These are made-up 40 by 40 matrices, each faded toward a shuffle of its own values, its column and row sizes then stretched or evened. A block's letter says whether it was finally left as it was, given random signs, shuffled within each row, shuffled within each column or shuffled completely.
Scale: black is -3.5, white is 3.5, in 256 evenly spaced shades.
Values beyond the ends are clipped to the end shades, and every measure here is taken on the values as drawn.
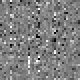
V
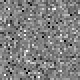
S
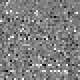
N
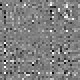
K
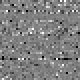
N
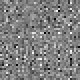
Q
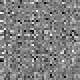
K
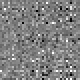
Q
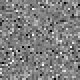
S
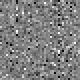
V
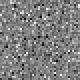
S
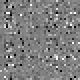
Q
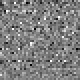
N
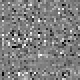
Q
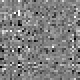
K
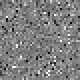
S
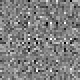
K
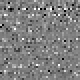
N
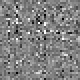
Q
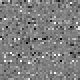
N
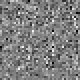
Q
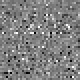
N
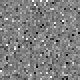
S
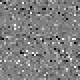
N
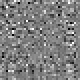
K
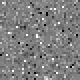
S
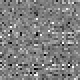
K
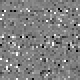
N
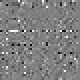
K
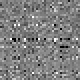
K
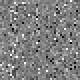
V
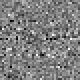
N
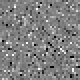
S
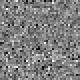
N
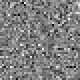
N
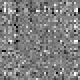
K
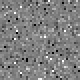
S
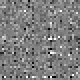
Q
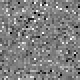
S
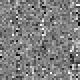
V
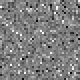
S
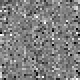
V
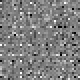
Q
